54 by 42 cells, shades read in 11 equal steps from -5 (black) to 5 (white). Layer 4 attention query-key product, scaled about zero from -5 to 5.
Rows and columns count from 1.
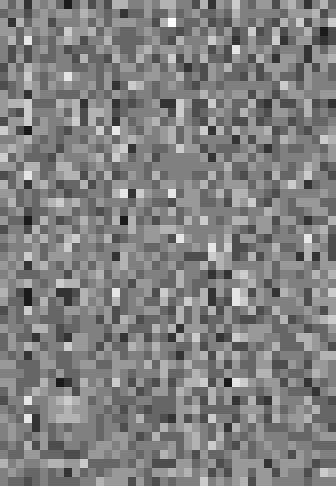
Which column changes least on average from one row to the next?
7
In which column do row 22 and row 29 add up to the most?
16
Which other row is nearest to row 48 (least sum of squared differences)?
41
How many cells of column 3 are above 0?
14
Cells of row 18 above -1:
30
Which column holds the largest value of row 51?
21
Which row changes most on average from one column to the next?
33
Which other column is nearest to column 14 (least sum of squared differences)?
12
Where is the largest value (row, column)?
3, 22
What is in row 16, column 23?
-1
